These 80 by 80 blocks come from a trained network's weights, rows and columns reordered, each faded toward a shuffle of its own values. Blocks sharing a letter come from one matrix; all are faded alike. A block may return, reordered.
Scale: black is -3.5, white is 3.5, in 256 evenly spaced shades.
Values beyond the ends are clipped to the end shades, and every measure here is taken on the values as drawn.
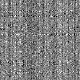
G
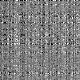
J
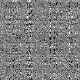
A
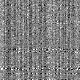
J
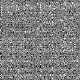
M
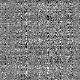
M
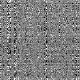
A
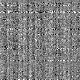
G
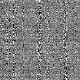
A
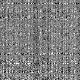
G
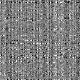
J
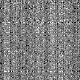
G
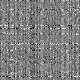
J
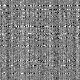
J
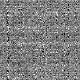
M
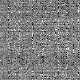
M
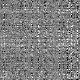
M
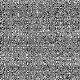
M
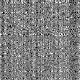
G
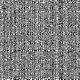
G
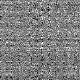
M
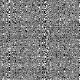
A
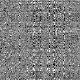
A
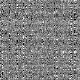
M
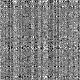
J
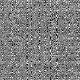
A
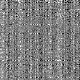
J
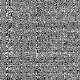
M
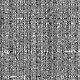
J
